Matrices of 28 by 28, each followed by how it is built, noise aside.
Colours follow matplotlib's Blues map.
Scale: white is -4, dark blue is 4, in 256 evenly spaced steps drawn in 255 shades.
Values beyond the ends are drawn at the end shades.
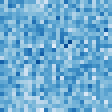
blocks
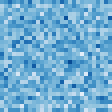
repeating columns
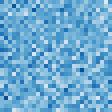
Hankel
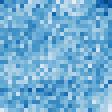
smooth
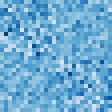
block diagonal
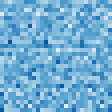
repeating columns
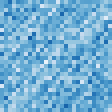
Hankel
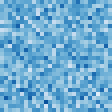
repeating columns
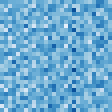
repeating rows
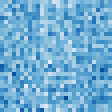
blocks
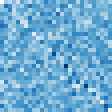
diagonal
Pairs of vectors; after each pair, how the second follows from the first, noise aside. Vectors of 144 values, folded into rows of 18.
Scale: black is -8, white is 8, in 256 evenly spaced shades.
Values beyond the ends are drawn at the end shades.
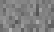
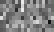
wrapped around, negated, scaled up.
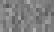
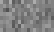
wrapped around.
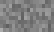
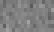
wrapped around, partly zeroed.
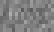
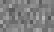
reversed.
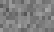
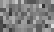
wrapped around, negated, scaled up.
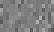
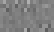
wrapped around, partly zeroed.
